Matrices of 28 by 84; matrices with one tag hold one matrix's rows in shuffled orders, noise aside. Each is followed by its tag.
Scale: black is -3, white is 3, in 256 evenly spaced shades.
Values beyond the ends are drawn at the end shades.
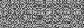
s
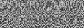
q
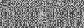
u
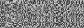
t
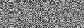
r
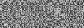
q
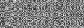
t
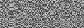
r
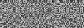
q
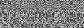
q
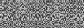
q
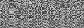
r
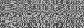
t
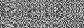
t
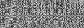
t
